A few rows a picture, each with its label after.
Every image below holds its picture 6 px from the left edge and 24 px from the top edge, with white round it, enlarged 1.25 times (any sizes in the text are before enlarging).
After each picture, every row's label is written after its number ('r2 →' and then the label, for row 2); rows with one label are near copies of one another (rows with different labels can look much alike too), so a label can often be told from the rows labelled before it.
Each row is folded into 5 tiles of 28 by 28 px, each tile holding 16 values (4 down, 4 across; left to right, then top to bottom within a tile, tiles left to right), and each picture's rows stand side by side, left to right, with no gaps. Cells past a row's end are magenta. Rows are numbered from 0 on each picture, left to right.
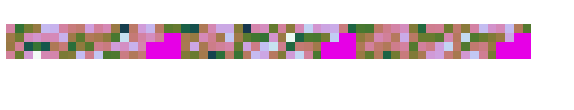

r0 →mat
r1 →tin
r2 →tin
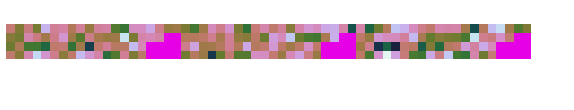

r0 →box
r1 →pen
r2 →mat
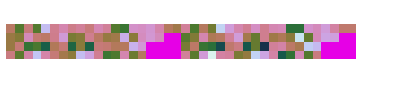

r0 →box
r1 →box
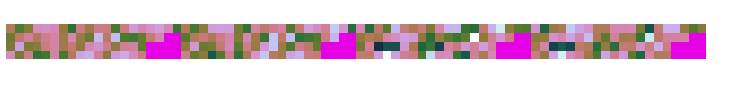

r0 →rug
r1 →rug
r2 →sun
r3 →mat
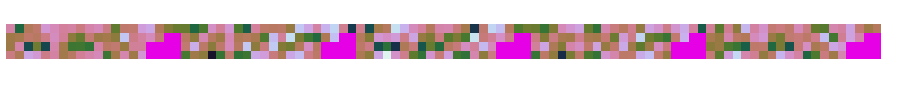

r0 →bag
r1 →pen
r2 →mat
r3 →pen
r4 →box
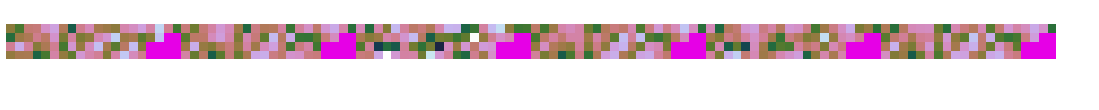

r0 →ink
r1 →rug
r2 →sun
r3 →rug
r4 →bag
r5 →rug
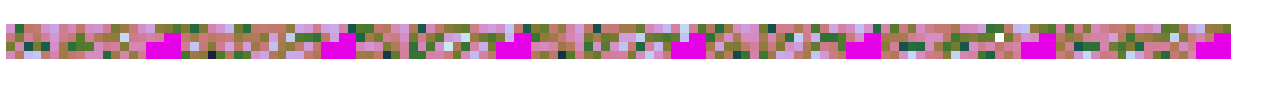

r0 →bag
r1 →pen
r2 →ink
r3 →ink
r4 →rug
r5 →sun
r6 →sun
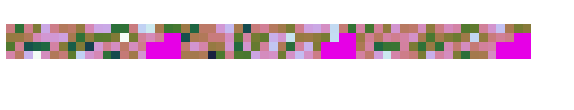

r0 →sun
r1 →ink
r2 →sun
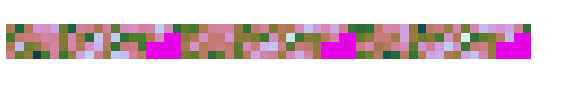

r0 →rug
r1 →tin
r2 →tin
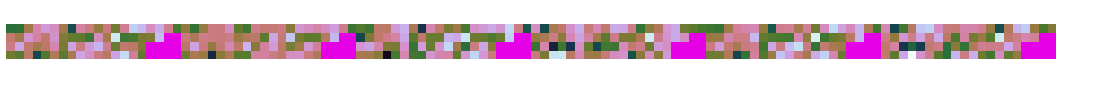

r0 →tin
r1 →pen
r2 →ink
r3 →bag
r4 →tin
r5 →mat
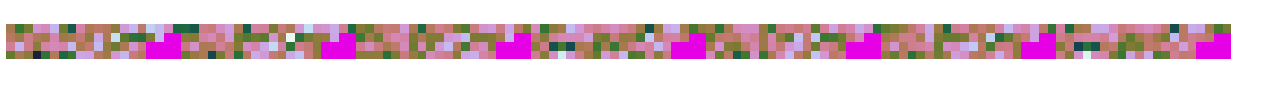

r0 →pen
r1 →tin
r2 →ink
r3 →mat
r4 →rug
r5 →tin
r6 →mat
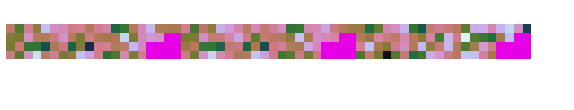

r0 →box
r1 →box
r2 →pen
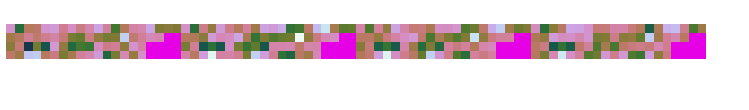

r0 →bag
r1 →sun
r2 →sun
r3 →mat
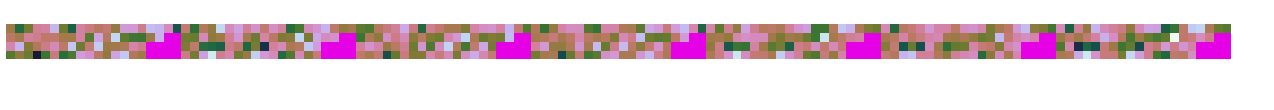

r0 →pen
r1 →box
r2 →ink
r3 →pen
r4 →sun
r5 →bag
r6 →sun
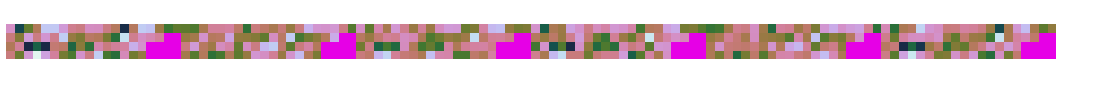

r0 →mat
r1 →tin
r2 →sun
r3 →bag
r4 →tin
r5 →mat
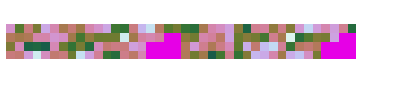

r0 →sun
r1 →tin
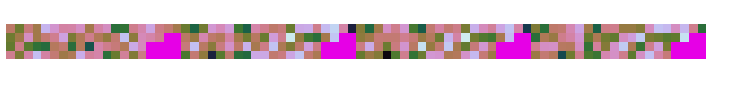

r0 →box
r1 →pen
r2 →pen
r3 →ink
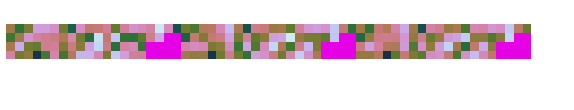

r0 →rug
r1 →ink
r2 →ink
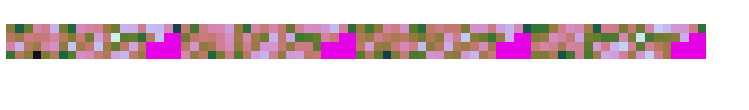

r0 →pen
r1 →rug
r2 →pen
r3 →tin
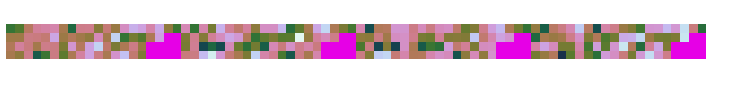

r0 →tin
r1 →sun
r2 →bag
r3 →ink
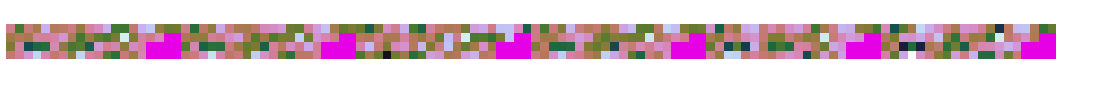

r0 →sun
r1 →sun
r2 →pen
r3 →sun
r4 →bag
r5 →mat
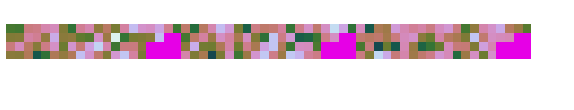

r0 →tin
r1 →rug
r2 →bag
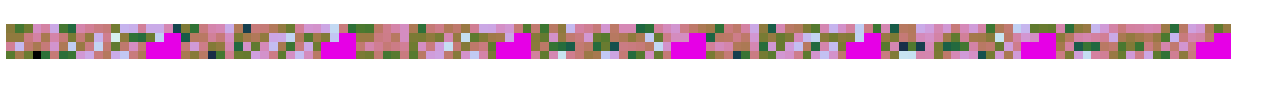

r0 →pen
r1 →ink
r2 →tin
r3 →box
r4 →ink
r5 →bag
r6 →mat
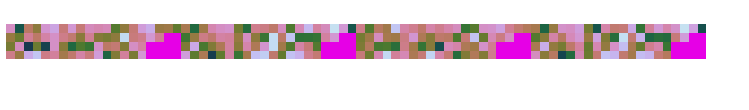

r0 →bag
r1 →rug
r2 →box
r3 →rug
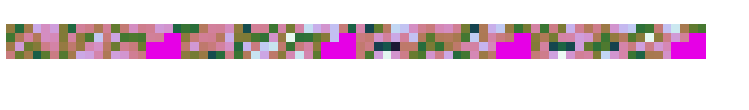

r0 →rug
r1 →tin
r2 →mat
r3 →sun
